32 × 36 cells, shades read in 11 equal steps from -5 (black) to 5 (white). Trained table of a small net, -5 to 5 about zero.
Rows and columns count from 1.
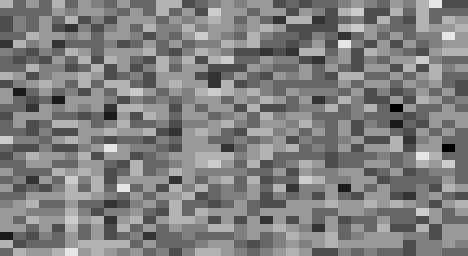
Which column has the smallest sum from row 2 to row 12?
26
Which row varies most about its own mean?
19
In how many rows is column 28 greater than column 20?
9
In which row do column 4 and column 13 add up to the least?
24
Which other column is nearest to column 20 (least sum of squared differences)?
4
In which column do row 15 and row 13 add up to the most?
21
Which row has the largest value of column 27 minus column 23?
6
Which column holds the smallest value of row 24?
27
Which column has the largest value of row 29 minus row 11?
17
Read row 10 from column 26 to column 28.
-2 2 2
